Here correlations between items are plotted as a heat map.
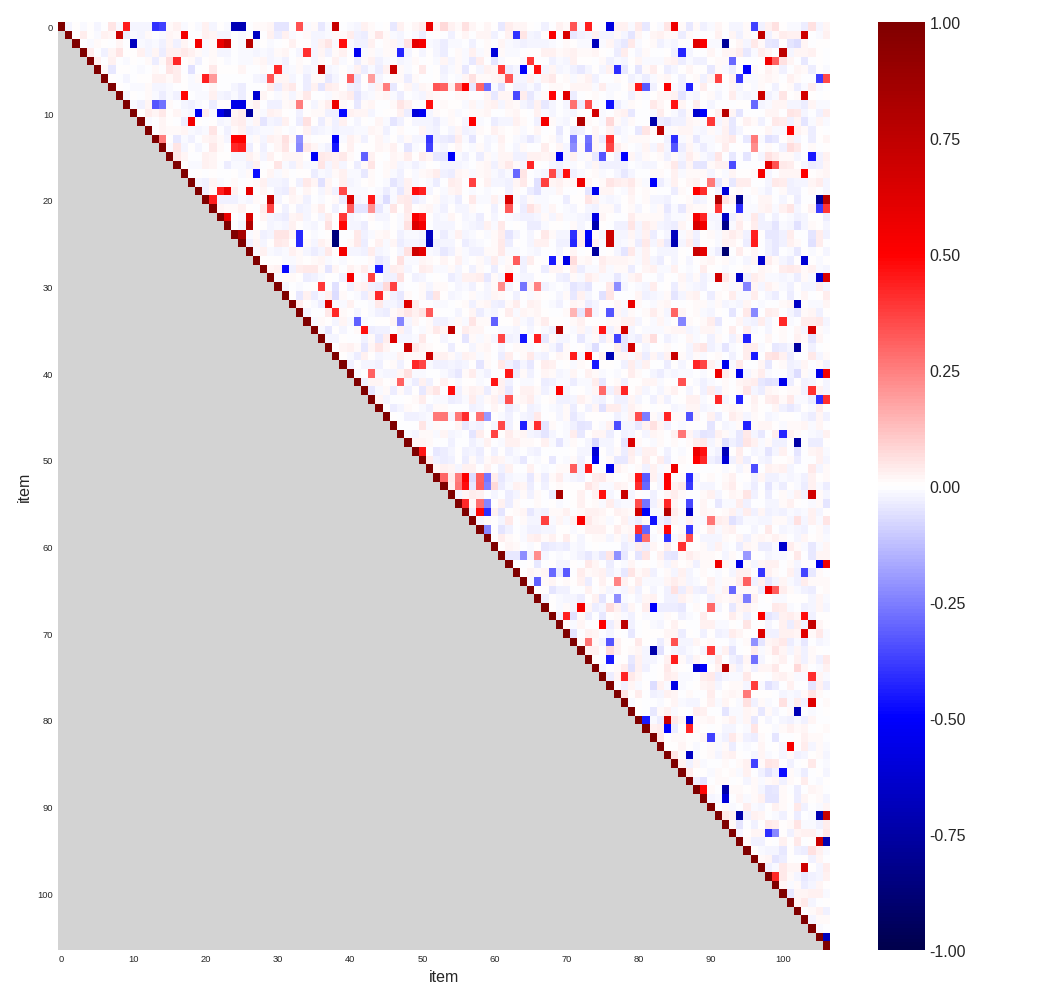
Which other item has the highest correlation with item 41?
60
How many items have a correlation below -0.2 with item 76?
8
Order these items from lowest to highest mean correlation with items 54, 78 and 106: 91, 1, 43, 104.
1, 43, 91, 104
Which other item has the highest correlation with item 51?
38
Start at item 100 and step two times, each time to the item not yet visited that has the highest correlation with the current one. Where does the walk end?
34
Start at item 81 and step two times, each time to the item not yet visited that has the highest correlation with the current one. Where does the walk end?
59
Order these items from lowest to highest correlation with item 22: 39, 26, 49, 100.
100, 39, 49, 26
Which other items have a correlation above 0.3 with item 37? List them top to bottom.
32, 48, 79
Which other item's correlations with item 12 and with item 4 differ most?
83
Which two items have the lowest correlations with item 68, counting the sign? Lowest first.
27, 63
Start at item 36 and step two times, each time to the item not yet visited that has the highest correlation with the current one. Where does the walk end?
46
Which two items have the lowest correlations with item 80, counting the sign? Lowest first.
87, 81
